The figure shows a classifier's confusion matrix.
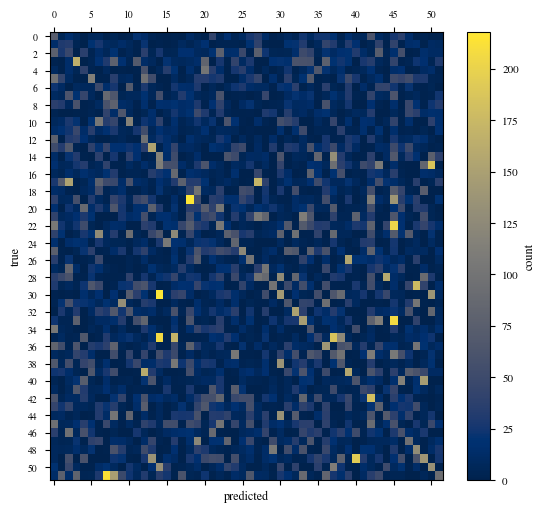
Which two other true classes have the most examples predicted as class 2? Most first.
17, 46
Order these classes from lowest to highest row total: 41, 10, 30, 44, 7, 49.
41, 7, 10, 44, 30, 49
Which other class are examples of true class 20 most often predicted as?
22
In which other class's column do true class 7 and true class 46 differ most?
21
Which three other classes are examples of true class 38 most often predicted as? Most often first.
30, 16, 0
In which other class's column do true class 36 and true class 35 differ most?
14
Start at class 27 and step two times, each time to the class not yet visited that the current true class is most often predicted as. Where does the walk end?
44
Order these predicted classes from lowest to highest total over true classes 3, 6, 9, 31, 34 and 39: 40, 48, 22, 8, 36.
40, 22, 8, 48, 36
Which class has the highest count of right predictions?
42
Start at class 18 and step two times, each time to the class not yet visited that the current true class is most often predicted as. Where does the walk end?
45
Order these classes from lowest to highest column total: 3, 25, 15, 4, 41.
41, 15, 25, 4, 3
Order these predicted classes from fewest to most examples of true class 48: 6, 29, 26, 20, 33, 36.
6, 26, 20, 36, 33, 29
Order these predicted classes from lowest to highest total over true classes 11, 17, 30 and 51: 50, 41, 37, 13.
13, 41, 37, 50
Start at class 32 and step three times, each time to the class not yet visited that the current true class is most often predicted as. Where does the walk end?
37
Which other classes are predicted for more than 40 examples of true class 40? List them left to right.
4, 13, 46, 49
